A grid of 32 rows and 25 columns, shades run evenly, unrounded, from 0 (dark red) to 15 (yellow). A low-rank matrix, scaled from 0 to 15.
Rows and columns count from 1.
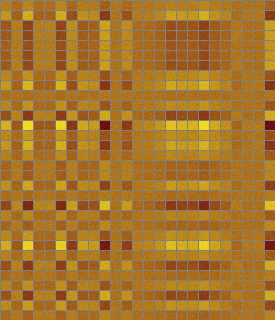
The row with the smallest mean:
21
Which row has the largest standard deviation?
13
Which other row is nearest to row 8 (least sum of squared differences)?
11
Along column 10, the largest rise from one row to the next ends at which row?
3
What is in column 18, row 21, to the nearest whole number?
4
